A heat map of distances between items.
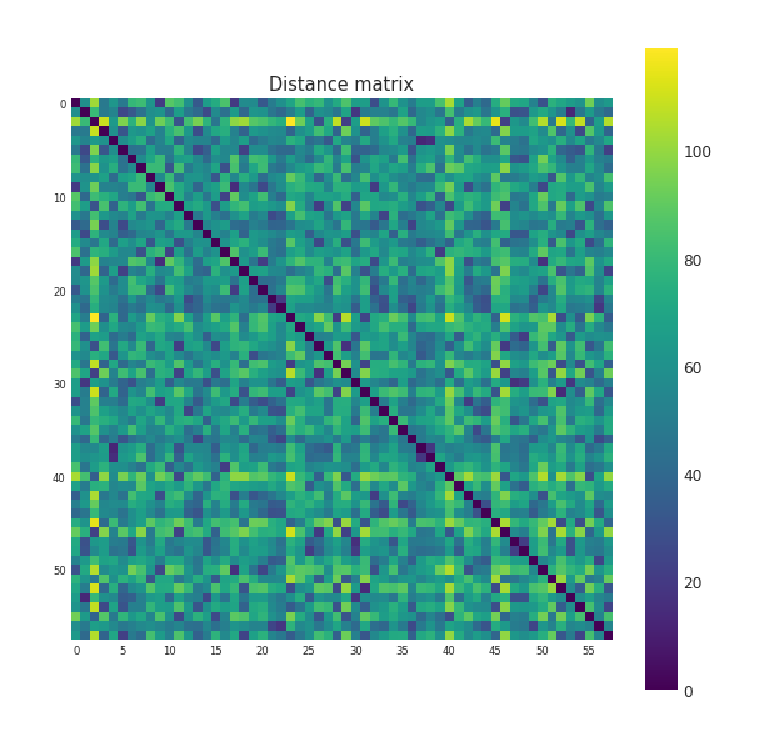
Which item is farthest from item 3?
2
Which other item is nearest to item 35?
43
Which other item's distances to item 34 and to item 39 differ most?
16
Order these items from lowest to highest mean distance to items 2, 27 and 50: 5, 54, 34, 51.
51, 5, 34, 54
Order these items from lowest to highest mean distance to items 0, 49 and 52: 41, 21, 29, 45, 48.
21, 45, 48, 41, 29
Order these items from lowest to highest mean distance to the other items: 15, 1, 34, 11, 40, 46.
1, 15, 11, 34, 46, 40
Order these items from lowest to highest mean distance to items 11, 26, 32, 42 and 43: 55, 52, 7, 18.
55, 18, 7, 52
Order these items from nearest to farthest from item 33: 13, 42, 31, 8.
13, 42, 8, 31
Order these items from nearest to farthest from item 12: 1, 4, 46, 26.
1, 4, 26, 46
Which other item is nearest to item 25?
48
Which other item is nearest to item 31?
52
